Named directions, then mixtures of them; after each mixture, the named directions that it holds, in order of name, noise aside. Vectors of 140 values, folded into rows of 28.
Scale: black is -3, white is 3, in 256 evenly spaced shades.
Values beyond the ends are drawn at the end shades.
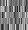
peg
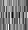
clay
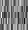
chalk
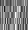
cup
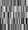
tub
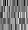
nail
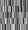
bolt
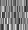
chalk, peg.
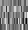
clay, tub.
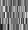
peg, tub.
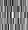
bolt, clay.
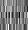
clay.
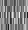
clay.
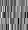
chalk, clay, nail.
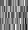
clay, cup, nail.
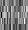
chalk.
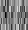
chalk, peg, tub.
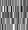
bolt, chalk.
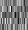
bolt, chalk, cup.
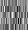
clay, cup, nail.
